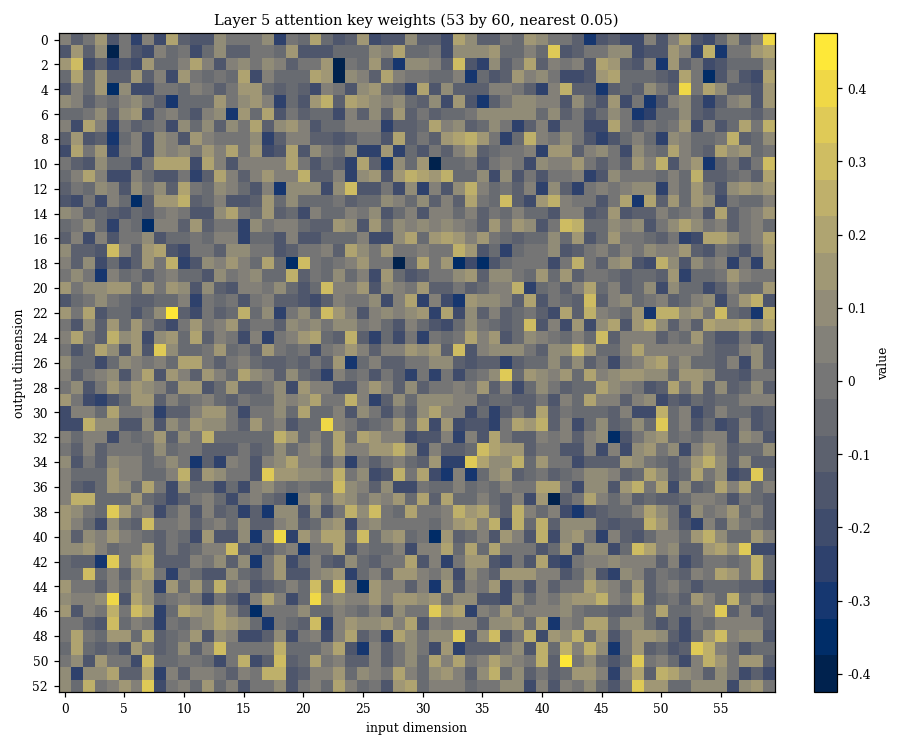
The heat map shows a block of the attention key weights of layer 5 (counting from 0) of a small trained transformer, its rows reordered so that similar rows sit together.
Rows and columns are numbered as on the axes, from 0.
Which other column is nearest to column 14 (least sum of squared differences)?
57
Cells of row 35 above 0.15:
8
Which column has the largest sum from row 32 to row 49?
23
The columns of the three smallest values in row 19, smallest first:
3, 52, 26
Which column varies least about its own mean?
5
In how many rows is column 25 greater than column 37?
27
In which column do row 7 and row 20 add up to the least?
39
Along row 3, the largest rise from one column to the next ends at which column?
24
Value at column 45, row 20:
-0.05
